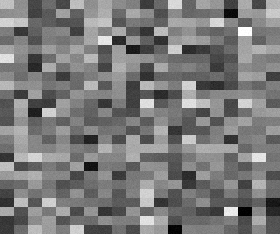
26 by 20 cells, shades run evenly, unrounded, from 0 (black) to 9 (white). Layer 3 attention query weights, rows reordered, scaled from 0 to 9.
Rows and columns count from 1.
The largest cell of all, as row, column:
4, 18
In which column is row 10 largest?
14
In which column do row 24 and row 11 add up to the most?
17
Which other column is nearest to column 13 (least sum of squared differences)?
20
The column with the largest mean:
19
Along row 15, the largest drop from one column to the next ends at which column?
13
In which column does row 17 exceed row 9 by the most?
11
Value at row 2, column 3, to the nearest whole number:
2
